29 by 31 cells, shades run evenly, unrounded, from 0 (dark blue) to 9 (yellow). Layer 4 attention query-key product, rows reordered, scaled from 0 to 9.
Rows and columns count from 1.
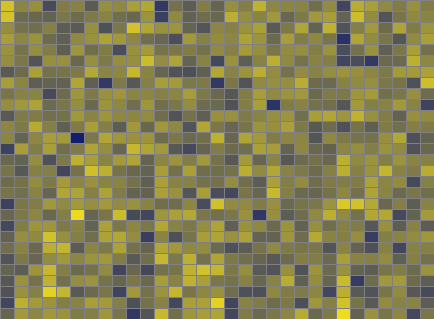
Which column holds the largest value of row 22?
4
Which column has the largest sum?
8
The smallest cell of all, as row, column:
13, 6
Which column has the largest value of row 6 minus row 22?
11
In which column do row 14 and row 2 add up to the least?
14
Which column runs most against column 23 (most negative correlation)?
22
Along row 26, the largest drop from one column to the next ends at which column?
26
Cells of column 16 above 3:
26
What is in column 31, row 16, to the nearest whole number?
7
